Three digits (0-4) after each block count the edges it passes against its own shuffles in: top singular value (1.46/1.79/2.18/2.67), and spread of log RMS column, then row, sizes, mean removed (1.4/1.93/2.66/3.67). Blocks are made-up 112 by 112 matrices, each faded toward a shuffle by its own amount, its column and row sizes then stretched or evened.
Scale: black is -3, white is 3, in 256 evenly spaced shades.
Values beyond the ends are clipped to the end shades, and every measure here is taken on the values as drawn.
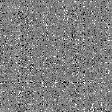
1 3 2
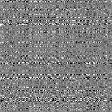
4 1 4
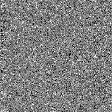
1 2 0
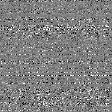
1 2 4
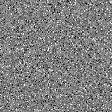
2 0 1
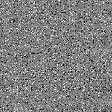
2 0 1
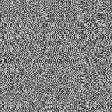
4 0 1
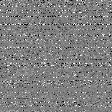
1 0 4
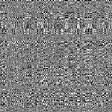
4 3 4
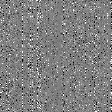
2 4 0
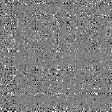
2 3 3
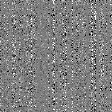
1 4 2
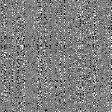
2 4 1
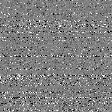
1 0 4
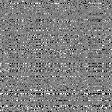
4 1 4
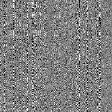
3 4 0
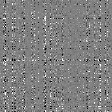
2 4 3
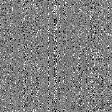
2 4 0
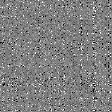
2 3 2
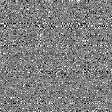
3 1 3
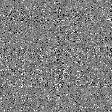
1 1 2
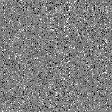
3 2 0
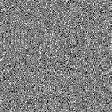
3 1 0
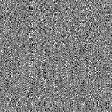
3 2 0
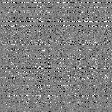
3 2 4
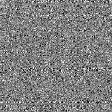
2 0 3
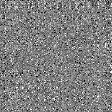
2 2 2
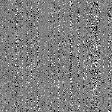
0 4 1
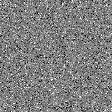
1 0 1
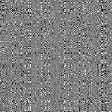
4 4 3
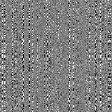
4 4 1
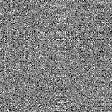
3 1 1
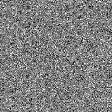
2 1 0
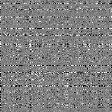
4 2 4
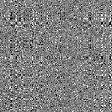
4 3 2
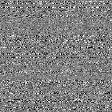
1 0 4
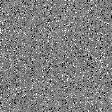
0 3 0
